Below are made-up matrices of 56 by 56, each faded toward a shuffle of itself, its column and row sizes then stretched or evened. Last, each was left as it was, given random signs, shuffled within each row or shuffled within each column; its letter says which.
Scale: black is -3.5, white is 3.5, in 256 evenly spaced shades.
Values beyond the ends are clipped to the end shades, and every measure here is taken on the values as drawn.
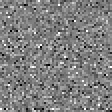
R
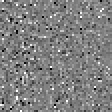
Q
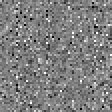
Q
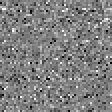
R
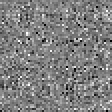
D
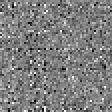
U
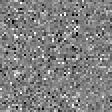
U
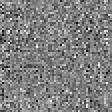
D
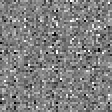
U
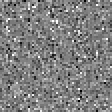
Q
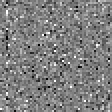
Q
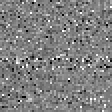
R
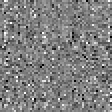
D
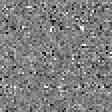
U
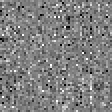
D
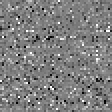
U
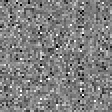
Q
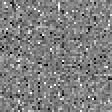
Q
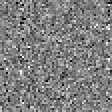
Q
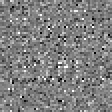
D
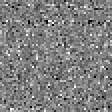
R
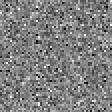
Q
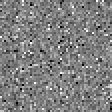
Q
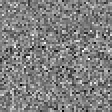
R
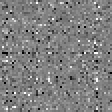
D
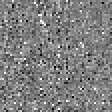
D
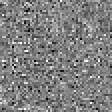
D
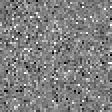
Q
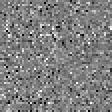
D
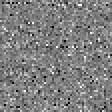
R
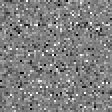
R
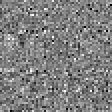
D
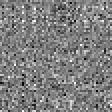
D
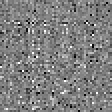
D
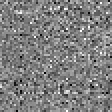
D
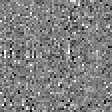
D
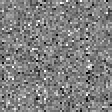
Q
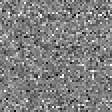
R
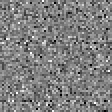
R
